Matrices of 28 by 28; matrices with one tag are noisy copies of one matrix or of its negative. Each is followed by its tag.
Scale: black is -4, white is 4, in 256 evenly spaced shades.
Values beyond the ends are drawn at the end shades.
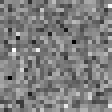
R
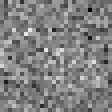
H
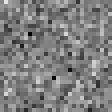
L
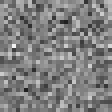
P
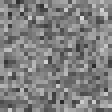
H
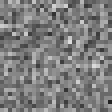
L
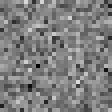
H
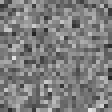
P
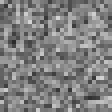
P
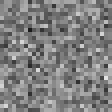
R
